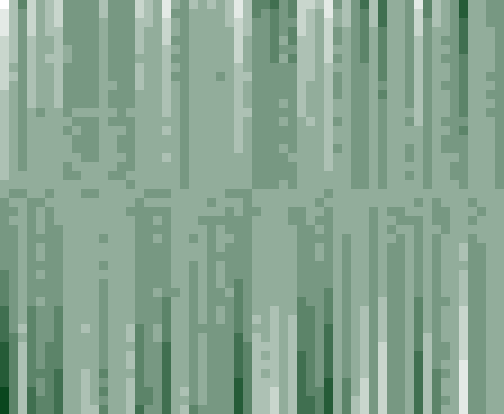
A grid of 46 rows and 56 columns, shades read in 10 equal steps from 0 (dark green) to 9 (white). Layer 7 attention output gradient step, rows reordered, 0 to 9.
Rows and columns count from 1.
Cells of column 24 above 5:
1
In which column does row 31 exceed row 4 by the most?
52
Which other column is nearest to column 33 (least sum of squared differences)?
29
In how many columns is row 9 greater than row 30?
28
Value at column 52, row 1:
1
